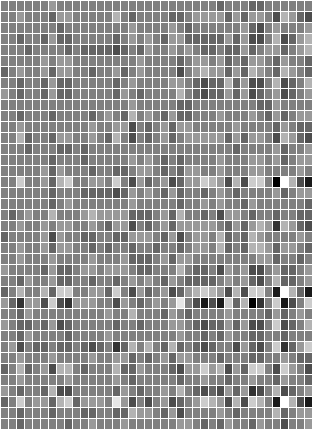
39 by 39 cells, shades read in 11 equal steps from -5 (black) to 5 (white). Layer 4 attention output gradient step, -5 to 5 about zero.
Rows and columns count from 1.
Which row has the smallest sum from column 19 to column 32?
28
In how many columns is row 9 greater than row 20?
10
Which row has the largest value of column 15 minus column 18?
37
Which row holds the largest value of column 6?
27
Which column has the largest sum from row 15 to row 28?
33
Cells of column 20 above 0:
1
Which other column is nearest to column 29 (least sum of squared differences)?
31
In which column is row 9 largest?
23
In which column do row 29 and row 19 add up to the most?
17
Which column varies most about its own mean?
36
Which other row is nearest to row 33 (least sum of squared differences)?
12
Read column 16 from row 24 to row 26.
1 1 0
